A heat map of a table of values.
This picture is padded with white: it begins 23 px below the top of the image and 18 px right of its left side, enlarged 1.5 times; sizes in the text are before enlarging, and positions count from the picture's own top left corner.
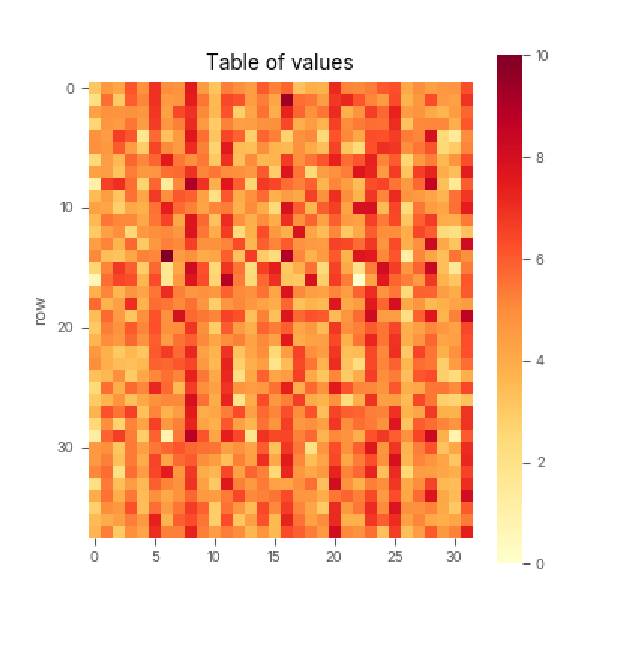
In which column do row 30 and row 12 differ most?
31
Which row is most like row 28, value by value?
3
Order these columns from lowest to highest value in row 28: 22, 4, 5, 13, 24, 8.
13, 4, 24, 22, 5, 8
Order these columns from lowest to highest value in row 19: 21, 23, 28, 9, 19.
21, 9, 19, 28, 23
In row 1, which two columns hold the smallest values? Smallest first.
0, 2
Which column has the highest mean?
8
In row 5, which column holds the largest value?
11
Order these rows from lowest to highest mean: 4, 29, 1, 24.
24, 4, 29, 1
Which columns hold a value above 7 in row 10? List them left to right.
6, 16, 22, 23, 31
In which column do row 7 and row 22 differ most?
22
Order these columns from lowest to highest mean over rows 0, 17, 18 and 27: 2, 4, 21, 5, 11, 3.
4, 2, 21, 11, 5, 3
